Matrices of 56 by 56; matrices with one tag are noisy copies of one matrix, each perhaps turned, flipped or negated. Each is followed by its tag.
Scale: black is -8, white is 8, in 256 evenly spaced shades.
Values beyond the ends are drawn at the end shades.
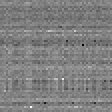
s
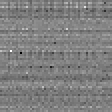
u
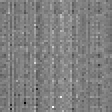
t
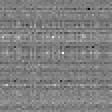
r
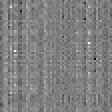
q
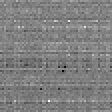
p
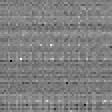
u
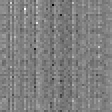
t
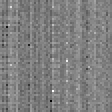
u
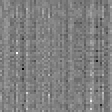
q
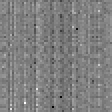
t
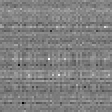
r
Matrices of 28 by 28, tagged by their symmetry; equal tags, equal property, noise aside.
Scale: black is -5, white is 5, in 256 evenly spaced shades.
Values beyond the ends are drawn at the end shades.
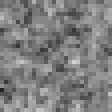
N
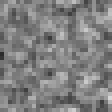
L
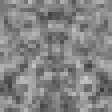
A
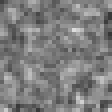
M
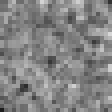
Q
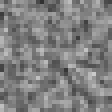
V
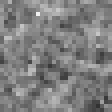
N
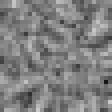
V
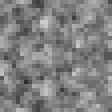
L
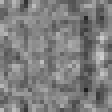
L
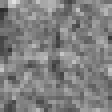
V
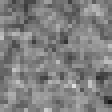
N
